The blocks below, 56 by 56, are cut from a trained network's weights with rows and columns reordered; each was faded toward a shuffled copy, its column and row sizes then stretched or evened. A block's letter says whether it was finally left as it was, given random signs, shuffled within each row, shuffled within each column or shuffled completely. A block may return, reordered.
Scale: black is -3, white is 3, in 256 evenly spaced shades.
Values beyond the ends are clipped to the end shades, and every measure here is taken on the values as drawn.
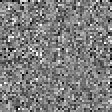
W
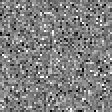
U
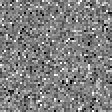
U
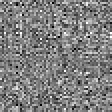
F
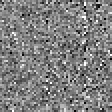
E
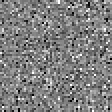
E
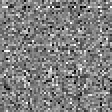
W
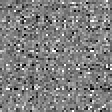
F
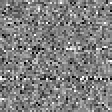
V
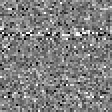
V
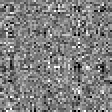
F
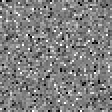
U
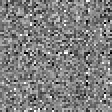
W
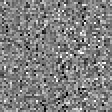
E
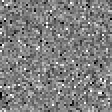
U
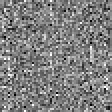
E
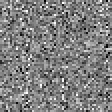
E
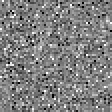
U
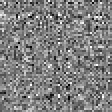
F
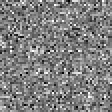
V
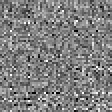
F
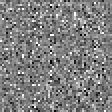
E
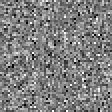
E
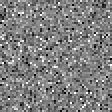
U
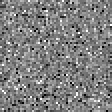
U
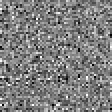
W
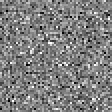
V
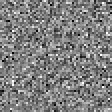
V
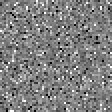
U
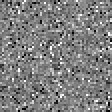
E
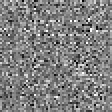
W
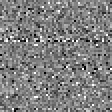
V
